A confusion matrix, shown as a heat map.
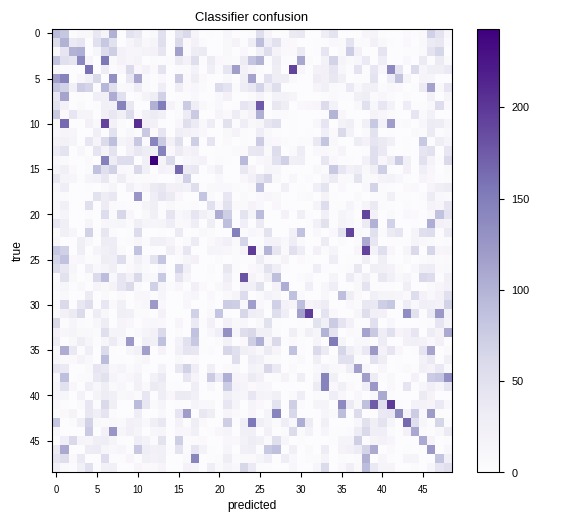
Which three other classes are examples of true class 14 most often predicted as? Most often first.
12, 6, 23
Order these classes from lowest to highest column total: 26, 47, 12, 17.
26, 47, 12, 17
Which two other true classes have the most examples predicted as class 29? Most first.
4, 35
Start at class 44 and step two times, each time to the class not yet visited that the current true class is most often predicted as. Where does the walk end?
1
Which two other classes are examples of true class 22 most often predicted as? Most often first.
36, 30
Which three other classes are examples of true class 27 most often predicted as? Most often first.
23, 6, 13
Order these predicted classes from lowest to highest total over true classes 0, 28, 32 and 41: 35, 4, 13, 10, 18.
18, 4, 13, 10, 35
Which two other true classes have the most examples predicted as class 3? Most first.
2, 6
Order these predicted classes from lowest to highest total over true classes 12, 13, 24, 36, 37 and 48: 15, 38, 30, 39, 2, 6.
2, 30, 15, 39, 6, 38
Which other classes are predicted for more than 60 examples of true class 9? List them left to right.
0, 17, 25, 34
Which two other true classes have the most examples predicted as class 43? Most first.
31, 39
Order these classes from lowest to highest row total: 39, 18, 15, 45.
18, 45, 39, 15
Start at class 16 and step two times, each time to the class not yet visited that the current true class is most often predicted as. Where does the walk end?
15
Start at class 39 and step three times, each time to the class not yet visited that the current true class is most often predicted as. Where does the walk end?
46
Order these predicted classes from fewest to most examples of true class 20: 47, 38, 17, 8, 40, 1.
40, 1, 17, 8, 47, 38
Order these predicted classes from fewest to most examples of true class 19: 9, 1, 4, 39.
9, 1, 39, 4
